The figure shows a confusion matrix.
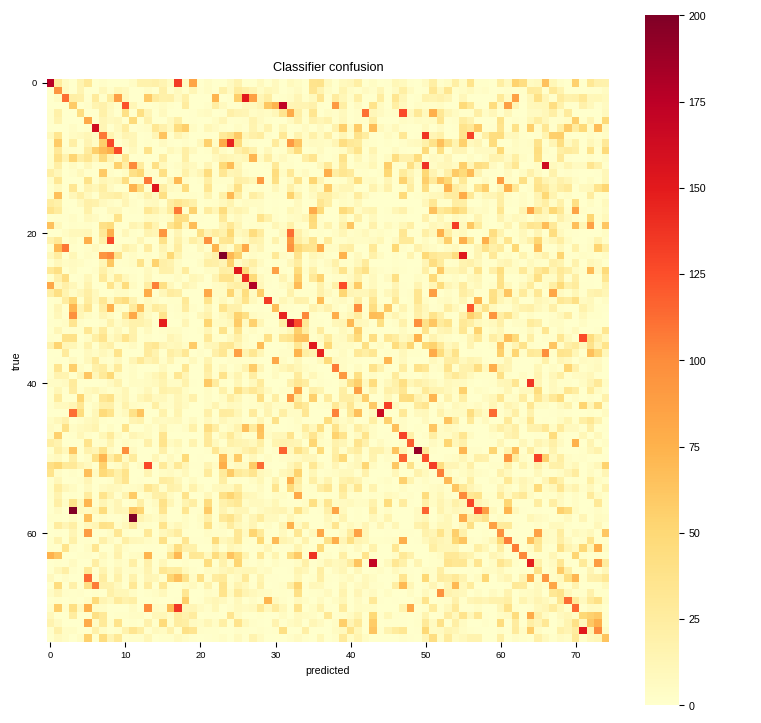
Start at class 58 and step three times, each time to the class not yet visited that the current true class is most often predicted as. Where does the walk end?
5
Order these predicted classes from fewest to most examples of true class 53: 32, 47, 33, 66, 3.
3, 66, 33, 47, 32
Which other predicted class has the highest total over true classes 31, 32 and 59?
15
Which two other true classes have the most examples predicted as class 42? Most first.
4, 51
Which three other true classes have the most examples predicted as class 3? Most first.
57, 44, 31
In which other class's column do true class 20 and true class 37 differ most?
32
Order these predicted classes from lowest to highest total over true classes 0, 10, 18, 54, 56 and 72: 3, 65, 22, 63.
22, 63, 3, 65
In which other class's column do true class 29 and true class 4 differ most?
47
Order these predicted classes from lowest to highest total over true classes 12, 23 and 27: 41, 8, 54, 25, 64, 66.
66, 64, 41, 25, 54, 8
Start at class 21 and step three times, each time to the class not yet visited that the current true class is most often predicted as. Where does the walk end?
14
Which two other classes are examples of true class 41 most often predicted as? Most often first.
33, 55
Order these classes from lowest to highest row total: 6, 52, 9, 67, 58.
58, 52, 67, 9, 6
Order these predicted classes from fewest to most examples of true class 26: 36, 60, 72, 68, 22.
72, 22, 68, 60, 36
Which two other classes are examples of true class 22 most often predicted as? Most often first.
2, 32
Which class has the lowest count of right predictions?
16
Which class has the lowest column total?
20
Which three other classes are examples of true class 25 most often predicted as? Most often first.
30, 72, 52
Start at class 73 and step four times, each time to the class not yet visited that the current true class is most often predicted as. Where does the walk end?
45
